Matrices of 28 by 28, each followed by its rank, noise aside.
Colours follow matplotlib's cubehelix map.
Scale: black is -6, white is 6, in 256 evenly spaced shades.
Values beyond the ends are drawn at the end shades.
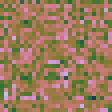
seven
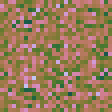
six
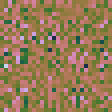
six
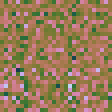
six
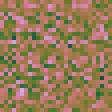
six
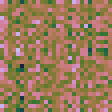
six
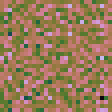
six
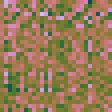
four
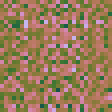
five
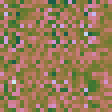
four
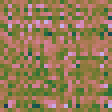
three
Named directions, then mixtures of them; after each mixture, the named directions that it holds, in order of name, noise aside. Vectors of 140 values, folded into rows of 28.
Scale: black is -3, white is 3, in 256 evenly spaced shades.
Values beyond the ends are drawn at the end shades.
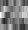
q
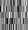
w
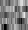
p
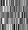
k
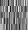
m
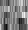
m, p, q.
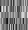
m, q, w.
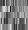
k, m, q.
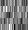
k, q, w.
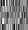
k.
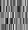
w.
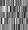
k, m.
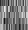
m, q.
